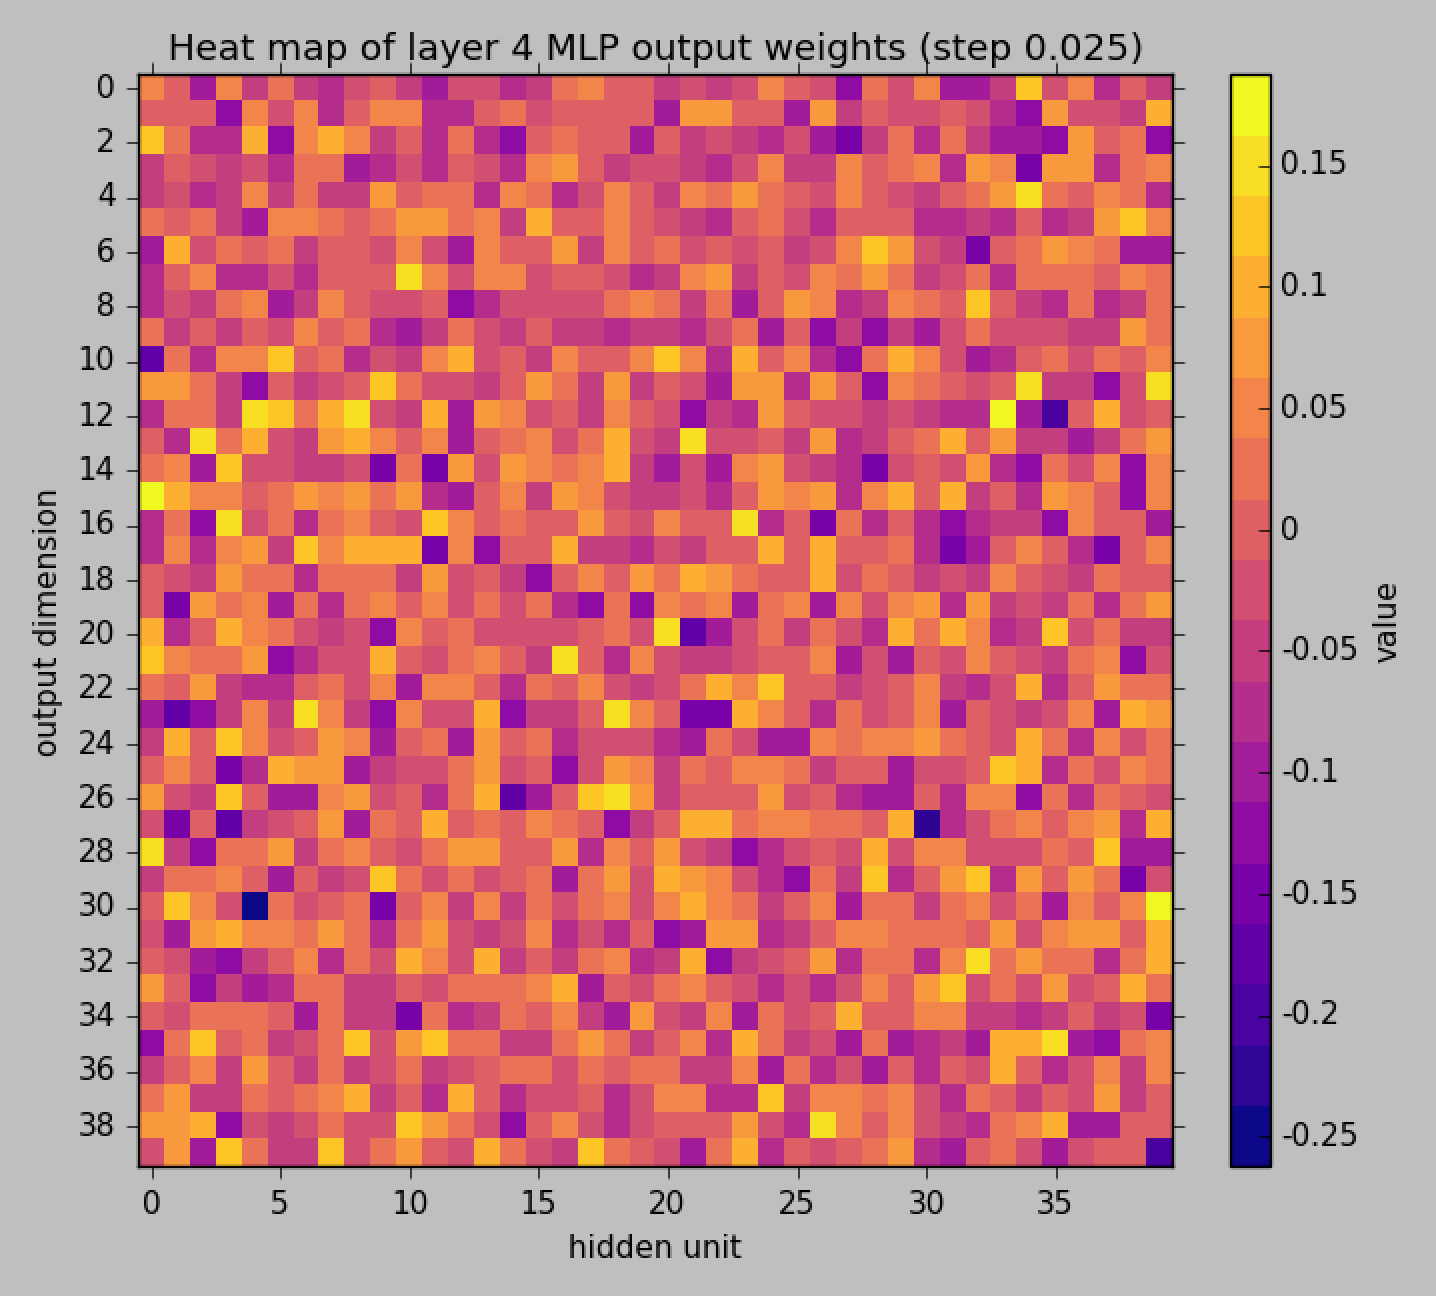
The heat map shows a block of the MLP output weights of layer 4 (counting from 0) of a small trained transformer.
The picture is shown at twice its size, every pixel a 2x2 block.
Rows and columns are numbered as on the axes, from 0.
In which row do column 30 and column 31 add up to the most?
33
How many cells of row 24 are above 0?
19
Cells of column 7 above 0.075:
3
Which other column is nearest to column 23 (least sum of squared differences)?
17
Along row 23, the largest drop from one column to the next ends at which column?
14
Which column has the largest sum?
7
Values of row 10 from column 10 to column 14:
-0.05 0.05 0.1 -0.025 0
